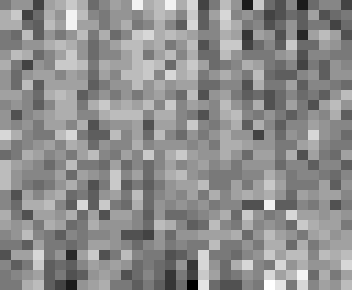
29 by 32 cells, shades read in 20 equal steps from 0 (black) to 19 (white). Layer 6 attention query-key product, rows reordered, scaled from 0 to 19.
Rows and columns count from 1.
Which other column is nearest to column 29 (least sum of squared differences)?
20
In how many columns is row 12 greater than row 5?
13
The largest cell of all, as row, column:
29, 25
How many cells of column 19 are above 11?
8
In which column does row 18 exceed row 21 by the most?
11
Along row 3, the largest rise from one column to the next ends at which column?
18
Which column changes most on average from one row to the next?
23
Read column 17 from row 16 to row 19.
15 10 14 12
